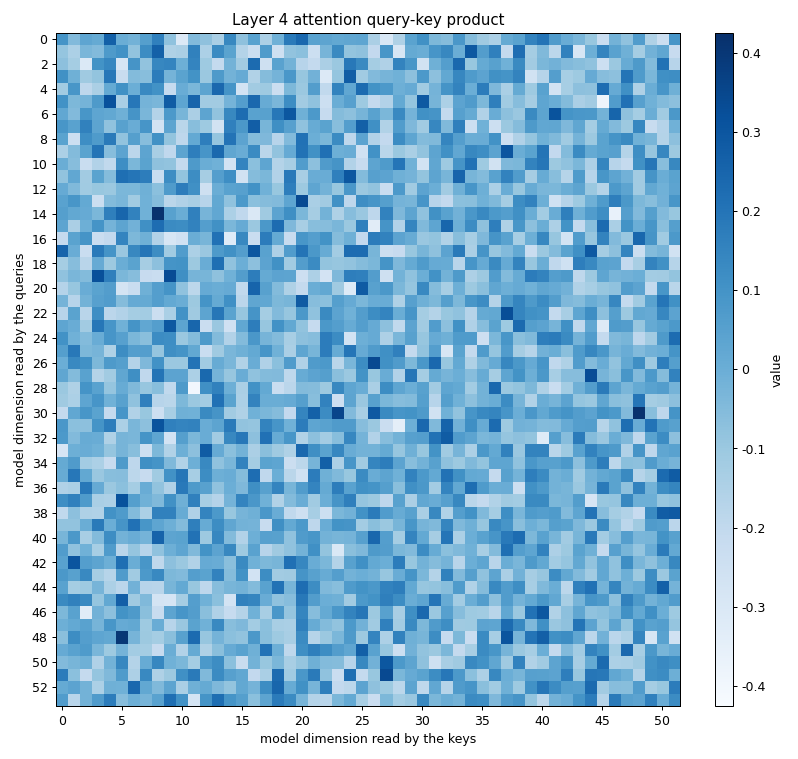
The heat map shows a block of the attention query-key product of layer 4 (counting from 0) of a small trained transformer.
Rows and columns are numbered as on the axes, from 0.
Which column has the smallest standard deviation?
29
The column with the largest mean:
40
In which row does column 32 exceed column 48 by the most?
32
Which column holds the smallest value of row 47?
9
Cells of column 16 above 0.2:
6
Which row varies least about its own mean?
12
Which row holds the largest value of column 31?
26
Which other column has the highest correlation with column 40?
39
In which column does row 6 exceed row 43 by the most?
19
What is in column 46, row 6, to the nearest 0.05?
0.25
